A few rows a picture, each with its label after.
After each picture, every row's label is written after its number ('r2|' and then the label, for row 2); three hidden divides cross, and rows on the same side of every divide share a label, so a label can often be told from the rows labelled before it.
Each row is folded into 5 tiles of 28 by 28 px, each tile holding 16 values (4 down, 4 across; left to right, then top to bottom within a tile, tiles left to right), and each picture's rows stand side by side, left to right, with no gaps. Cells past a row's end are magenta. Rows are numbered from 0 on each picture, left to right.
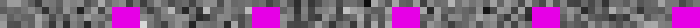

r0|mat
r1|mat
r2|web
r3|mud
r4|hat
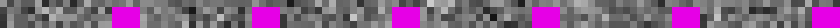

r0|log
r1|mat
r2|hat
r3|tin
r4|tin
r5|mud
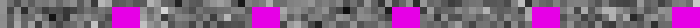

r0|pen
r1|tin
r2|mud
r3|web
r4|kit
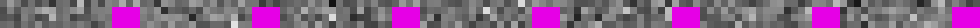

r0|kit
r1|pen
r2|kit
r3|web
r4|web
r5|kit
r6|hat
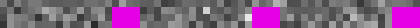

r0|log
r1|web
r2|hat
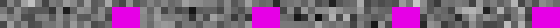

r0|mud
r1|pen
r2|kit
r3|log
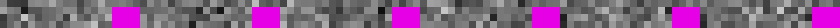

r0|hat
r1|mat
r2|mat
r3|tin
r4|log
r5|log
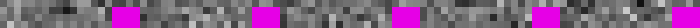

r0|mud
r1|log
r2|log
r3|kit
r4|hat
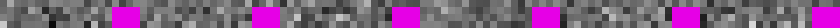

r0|mat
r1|mud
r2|mud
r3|tin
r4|log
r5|log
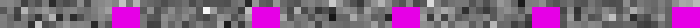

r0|kit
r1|web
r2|pen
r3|tin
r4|kit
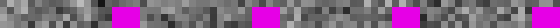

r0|tin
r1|tin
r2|mud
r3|log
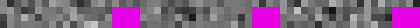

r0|hat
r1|pen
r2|pen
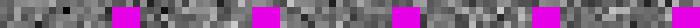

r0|mud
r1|hat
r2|tin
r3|log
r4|web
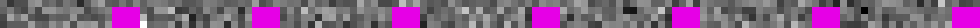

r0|hat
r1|mat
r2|kit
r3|log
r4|mud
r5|pen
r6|hat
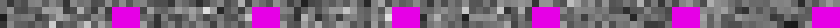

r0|log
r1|web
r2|web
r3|log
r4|tin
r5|tin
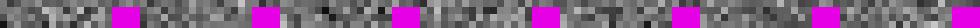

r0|log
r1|hat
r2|mat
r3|mud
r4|mat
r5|tin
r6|hat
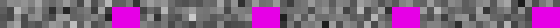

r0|mud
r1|kit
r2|log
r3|mud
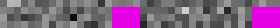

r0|tin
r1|log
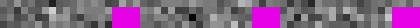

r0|kit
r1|pen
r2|web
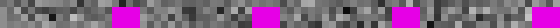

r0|pen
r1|mat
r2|mud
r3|web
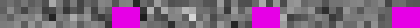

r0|pen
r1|kit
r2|mat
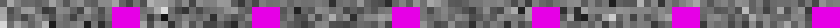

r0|mat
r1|tin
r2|kit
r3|mat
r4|kit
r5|log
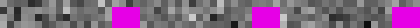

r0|web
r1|kit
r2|mat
